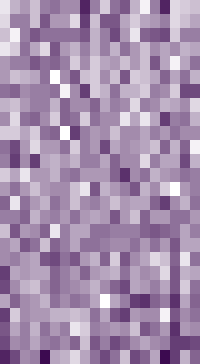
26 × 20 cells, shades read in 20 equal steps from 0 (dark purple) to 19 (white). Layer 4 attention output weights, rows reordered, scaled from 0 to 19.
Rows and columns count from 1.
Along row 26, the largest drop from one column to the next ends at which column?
17
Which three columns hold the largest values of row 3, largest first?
2, 14, 18
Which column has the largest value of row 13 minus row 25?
1
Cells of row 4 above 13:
4
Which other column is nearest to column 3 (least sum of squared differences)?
16
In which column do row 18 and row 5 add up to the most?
8
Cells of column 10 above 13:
4
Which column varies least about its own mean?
3
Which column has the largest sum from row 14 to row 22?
19
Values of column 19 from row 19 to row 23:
17 13 15 12 10
